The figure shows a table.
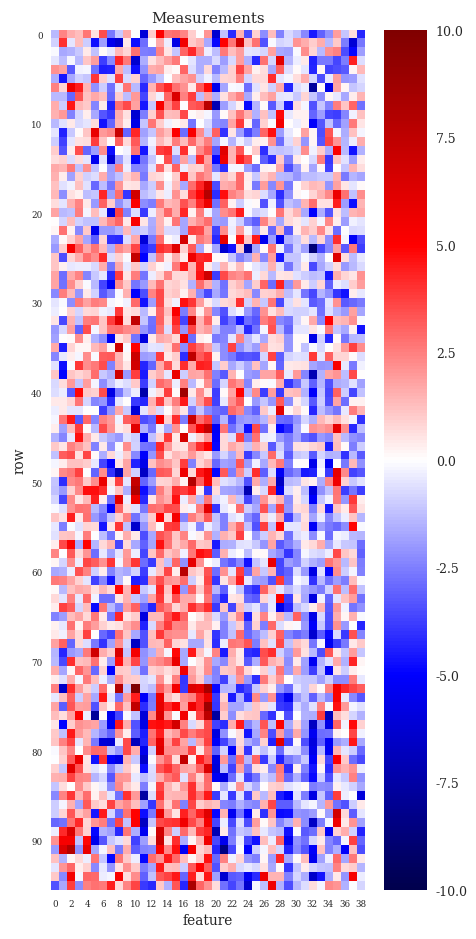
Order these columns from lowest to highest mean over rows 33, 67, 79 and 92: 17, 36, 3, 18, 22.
36, 22, 3, 17, 18
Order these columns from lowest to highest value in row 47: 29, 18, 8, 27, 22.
29, 22, 8, 18, 27
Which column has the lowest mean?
11
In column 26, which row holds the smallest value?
23
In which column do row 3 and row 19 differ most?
10
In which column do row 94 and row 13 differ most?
21
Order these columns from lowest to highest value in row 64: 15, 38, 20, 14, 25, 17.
20, 38, 25, 15, 14, 17
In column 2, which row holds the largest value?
91
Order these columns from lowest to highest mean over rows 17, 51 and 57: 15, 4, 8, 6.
8, 6, 15, 4
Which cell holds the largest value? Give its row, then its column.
73, 10
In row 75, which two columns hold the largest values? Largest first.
19, 10
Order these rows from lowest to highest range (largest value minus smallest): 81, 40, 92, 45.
92, 45, 81, 40
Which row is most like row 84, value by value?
56
